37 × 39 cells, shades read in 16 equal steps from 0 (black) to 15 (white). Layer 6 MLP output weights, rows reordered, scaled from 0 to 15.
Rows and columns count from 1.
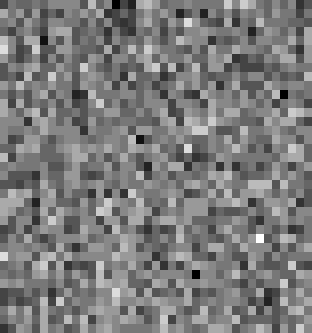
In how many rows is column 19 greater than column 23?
17
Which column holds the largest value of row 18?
1
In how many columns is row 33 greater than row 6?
13
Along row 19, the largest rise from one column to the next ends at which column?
20
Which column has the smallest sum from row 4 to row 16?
10
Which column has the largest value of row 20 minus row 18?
18
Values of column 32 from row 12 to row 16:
8 7 6 7 7
